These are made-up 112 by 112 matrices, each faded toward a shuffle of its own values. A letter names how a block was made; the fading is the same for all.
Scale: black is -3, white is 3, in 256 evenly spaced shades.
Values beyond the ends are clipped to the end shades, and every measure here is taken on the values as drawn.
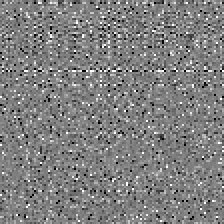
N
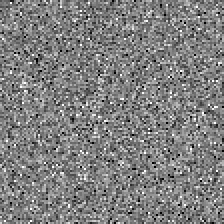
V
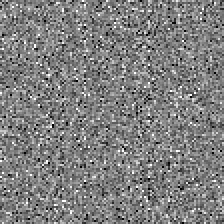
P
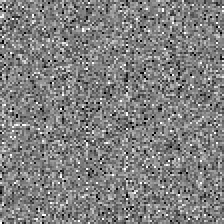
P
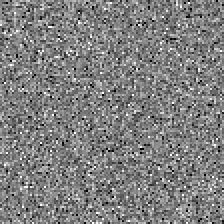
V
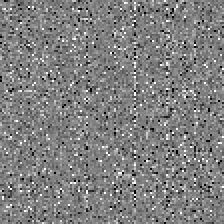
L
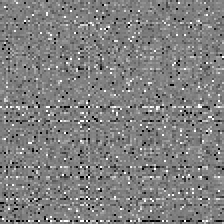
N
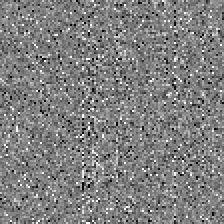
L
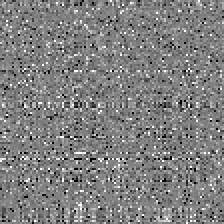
N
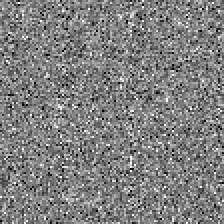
P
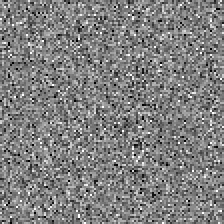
P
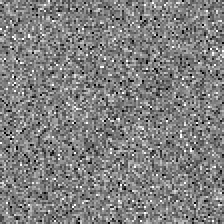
V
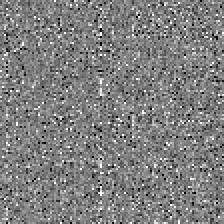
L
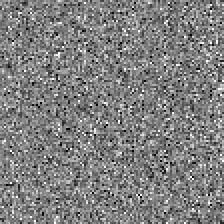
P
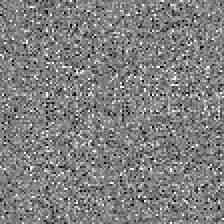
L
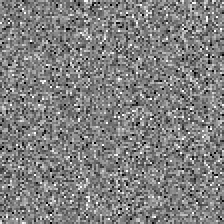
P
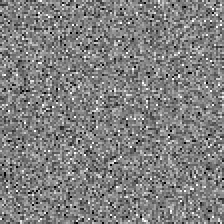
V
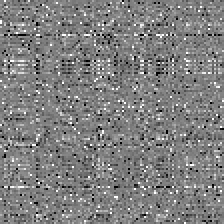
N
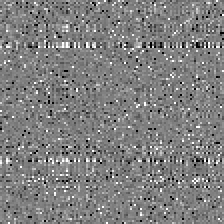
N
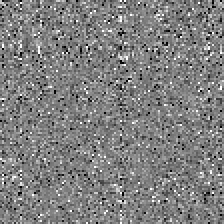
L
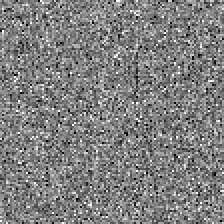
P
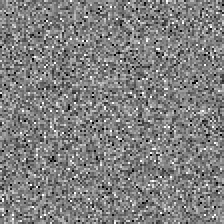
V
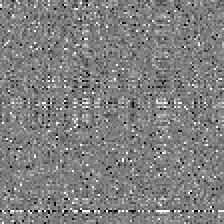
N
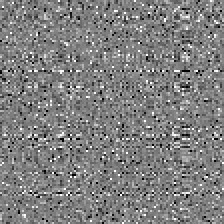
N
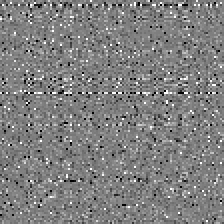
N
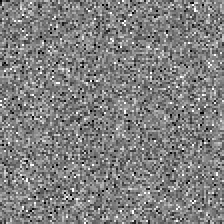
V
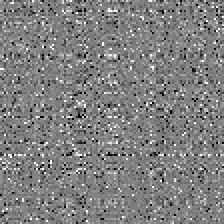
N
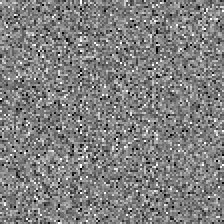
P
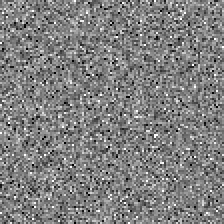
V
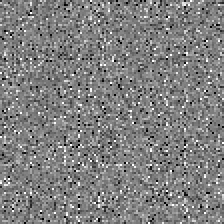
L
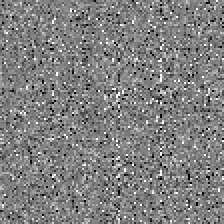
L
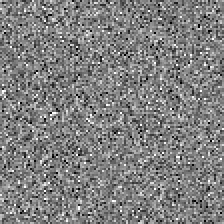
P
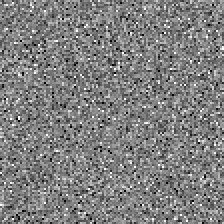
V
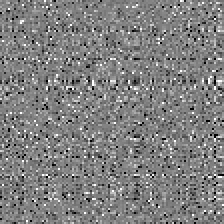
N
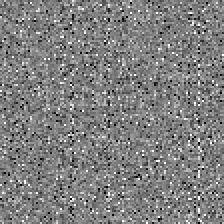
L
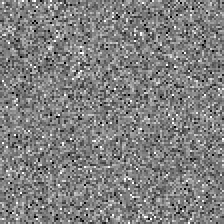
V
